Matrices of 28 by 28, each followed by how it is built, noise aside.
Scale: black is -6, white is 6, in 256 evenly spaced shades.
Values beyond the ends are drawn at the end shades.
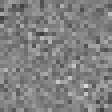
block diagonal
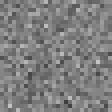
noise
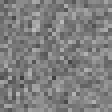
blocks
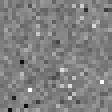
sparse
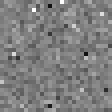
sparse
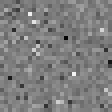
sparse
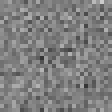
low rank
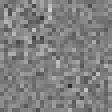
block diagonal
